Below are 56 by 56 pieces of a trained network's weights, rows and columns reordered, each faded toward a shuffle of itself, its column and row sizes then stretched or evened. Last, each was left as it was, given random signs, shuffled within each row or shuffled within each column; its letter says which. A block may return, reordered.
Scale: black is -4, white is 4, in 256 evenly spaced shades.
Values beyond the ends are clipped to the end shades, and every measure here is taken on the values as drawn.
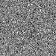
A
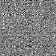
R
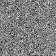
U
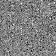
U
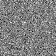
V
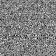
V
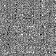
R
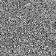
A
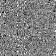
U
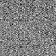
R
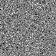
U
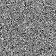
U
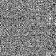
R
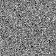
U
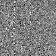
U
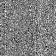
U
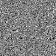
A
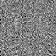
R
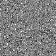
U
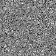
A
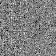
U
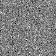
U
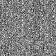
U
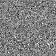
V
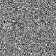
R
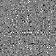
R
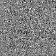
A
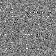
V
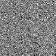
R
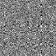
R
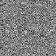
R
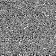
V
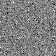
U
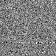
V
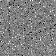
U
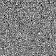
A
